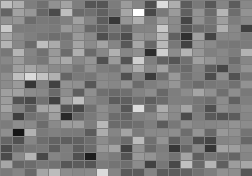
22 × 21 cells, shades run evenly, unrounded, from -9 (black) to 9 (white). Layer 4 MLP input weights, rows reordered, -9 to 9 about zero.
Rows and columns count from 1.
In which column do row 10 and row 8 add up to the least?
11
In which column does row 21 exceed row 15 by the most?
16
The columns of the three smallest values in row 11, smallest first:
3, 5, 8
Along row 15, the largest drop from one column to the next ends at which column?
6
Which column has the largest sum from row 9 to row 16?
1
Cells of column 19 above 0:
15
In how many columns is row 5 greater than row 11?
11
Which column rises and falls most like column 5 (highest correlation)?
4
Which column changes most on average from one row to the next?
12
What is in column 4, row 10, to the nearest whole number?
5
